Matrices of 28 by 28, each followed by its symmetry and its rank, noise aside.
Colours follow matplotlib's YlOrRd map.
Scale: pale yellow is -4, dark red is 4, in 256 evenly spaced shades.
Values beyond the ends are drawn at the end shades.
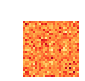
symmetric, rank five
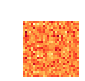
antisymmetric, rank six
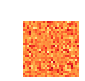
antisymmetric, rank six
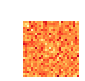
symmetric, rank seven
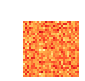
no symmetry, rank seven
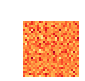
no symmetry, rank seven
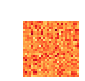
no symmetry, rank six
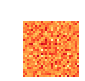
symmetric, rank seven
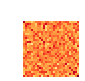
symmetric, rank seven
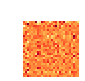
no symmetry, rank five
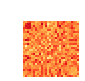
symmetric, rank six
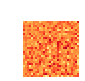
no symmetry, rank seven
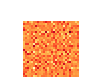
antisymmetric, rank six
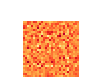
no symmetry, rank five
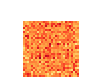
no symmetry, rank seven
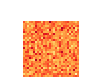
no symmetry, rank six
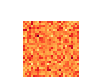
symmetric, rank six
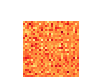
no symmetry, rank six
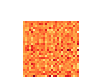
antisymmetric, rank six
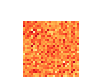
symmetric, rank six
